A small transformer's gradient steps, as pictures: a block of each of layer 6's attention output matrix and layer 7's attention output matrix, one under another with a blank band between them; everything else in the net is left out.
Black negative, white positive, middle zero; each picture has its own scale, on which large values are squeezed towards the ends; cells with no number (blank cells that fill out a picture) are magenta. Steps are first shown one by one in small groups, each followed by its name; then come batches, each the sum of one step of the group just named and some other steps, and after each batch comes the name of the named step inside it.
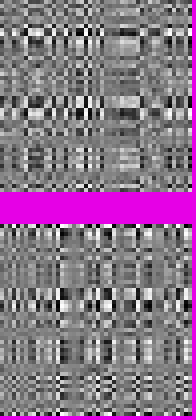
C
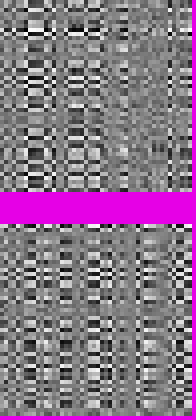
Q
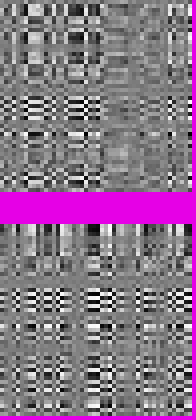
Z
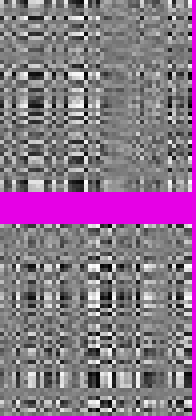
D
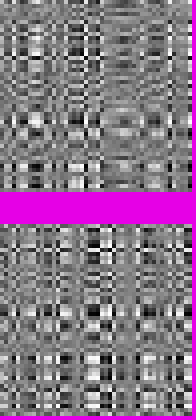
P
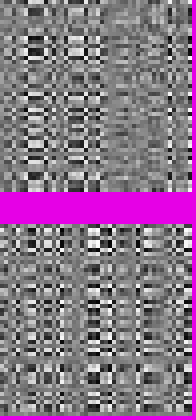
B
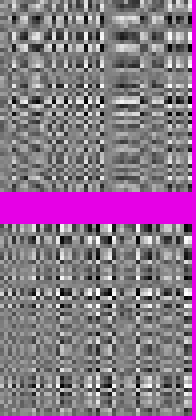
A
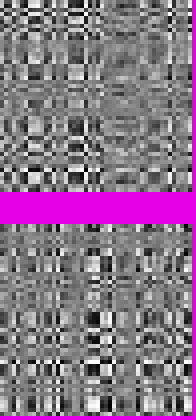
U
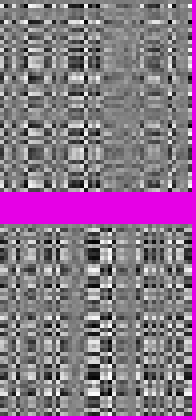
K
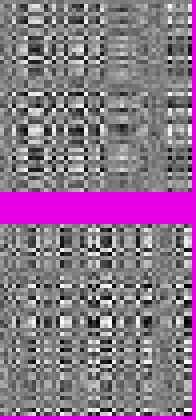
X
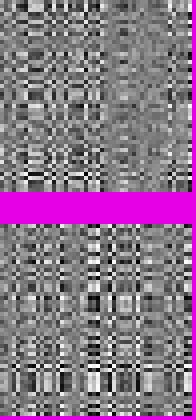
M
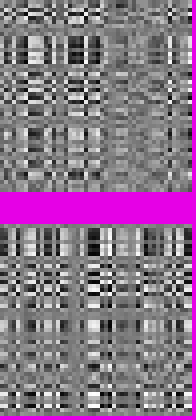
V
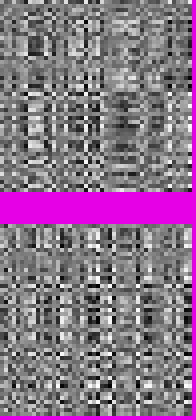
B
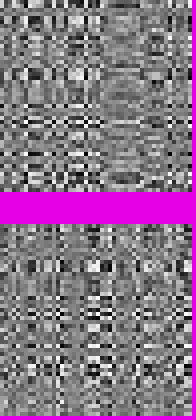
U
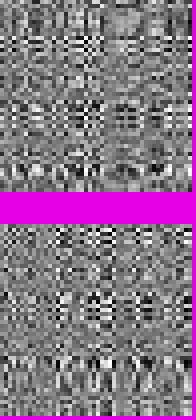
A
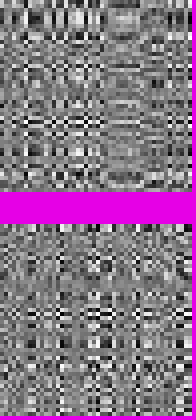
A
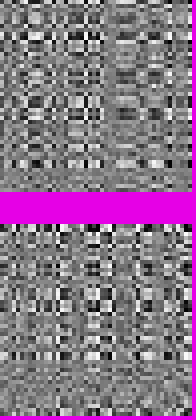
C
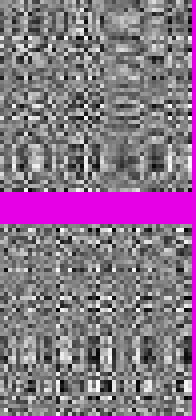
A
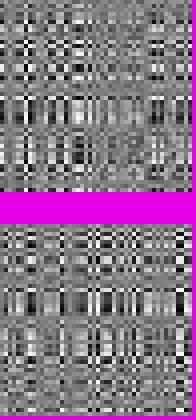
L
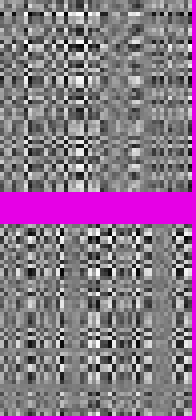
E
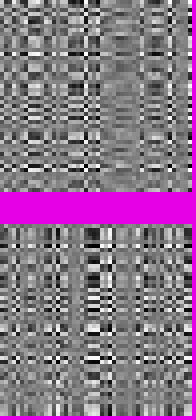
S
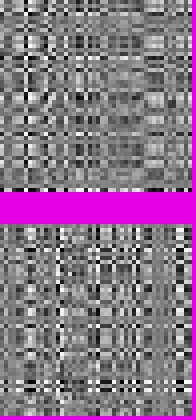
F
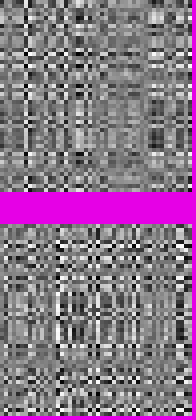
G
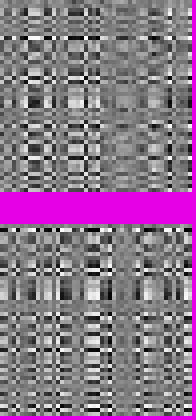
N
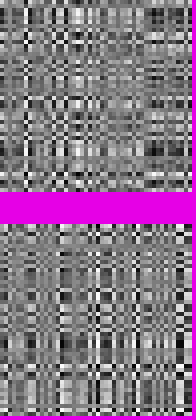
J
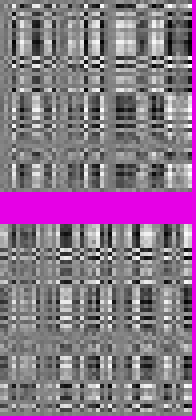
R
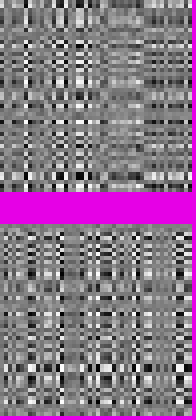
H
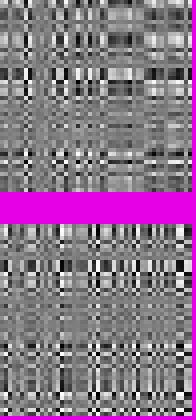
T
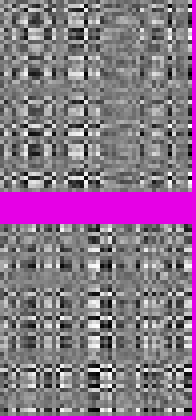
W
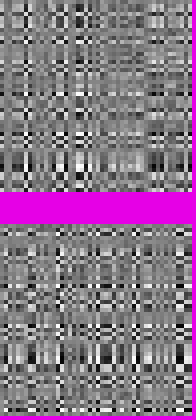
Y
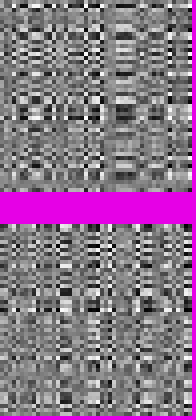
S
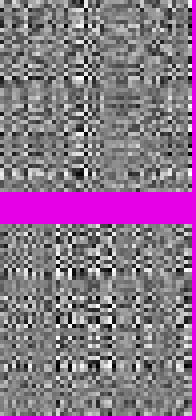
S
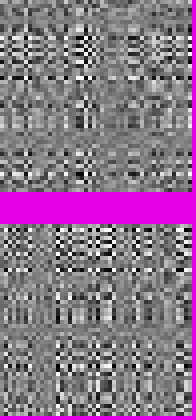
T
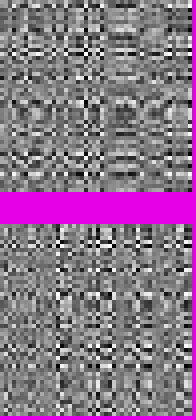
T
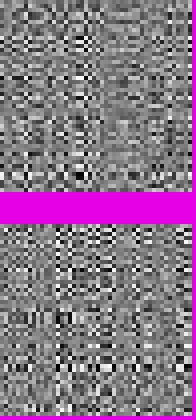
Y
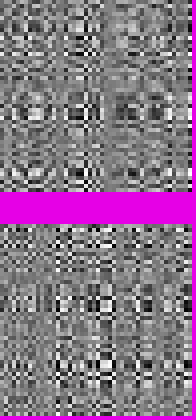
R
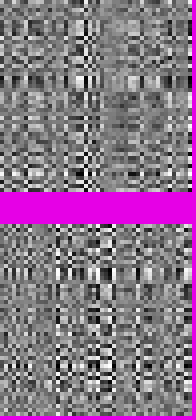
S
